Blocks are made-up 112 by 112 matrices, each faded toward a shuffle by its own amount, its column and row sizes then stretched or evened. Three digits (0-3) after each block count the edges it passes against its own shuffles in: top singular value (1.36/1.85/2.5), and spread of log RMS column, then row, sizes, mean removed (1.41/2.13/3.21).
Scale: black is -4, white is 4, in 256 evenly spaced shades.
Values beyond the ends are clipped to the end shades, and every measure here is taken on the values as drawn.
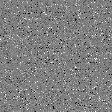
0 1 1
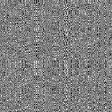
3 3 0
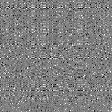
3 0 2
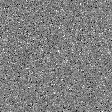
0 0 0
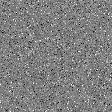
1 0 0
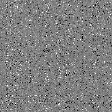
1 2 1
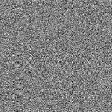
2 1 1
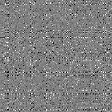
3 2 2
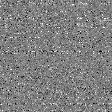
1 0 2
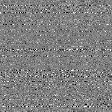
2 0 3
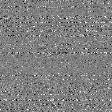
0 0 3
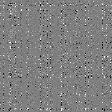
1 3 2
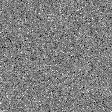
0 0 0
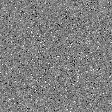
0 1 0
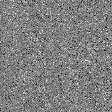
1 1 0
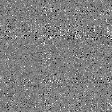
1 2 2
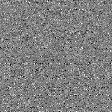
2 0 2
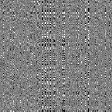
3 3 1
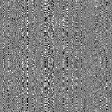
3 3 0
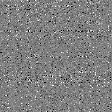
1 2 2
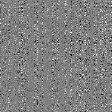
1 3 1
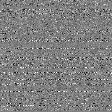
0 0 3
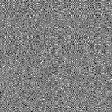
3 0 2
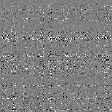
1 2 3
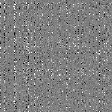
2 3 1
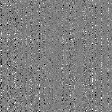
1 3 1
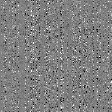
1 3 1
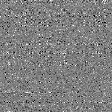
2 1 2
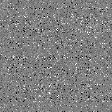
0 2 2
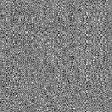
3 2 0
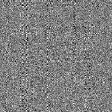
2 2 1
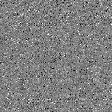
2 0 1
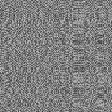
3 0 0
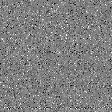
2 0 1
